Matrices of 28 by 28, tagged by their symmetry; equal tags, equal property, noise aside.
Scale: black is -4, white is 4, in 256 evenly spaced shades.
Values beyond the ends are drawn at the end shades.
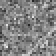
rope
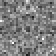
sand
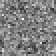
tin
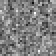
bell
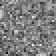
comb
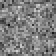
tin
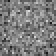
sand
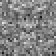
sand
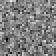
bell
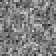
tin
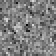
rope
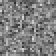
tin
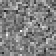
comb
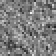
comb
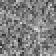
bell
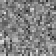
bell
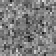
tin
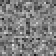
sand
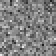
comb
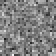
rope
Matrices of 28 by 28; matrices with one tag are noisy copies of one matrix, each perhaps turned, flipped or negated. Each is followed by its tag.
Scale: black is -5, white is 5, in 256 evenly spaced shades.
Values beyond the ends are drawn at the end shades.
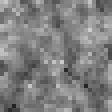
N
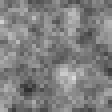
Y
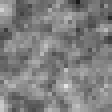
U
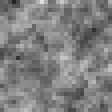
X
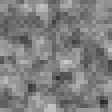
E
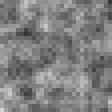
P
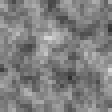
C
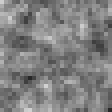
P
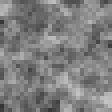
N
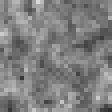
U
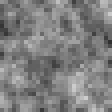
X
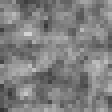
P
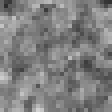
U
